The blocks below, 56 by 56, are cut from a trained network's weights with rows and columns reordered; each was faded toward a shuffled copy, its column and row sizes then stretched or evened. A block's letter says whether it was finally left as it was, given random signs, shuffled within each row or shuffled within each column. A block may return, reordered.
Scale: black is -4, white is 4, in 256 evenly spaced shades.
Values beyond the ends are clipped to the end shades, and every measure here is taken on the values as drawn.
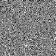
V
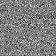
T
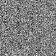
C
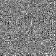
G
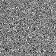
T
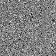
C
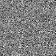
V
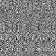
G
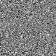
T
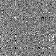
G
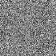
V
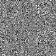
V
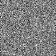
C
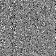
C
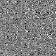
V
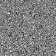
V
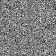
C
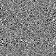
V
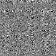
V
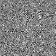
V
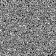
T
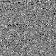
T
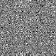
V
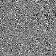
V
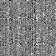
G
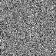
C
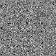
V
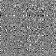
G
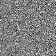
C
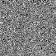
T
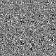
V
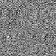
G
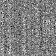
C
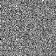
V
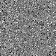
C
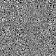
G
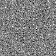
C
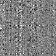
G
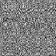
G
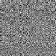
G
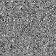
T
